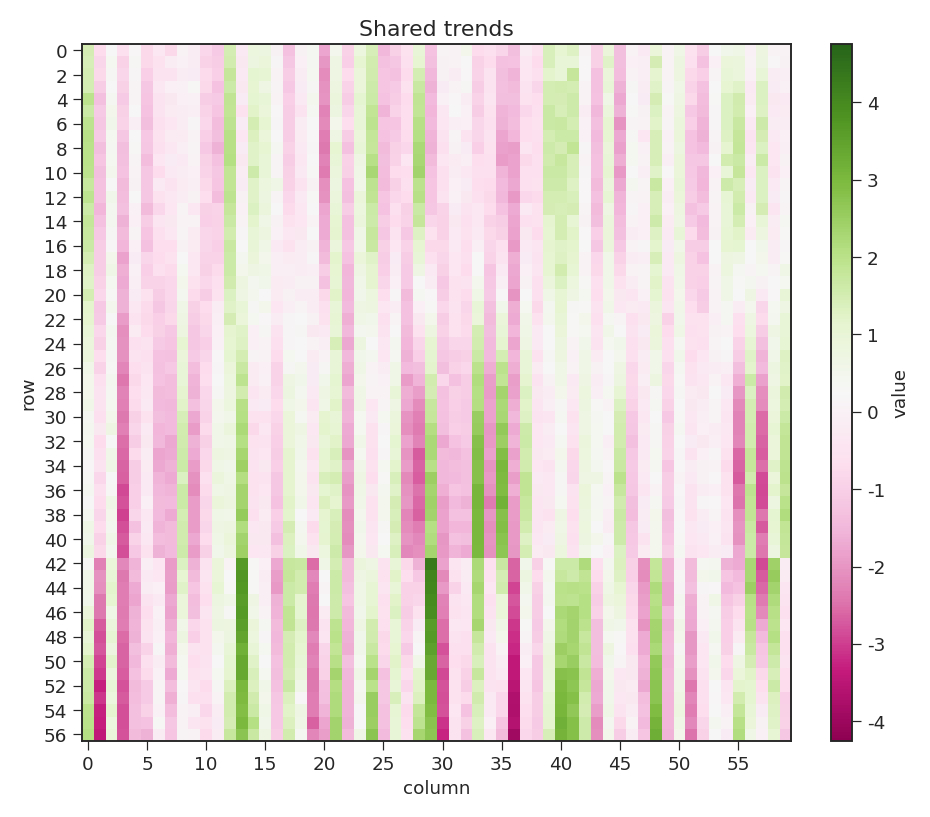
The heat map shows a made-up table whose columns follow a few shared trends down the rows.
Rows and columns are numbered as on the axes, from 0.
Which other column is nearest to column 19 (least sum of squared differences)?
47
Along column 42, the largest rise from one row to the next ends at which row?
42
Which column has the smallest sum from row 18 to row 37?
3
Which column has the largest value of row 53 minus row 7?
29
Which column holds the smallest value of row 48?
36
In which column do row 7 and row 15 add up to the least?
20
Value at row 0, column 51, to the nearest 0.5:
-0.5
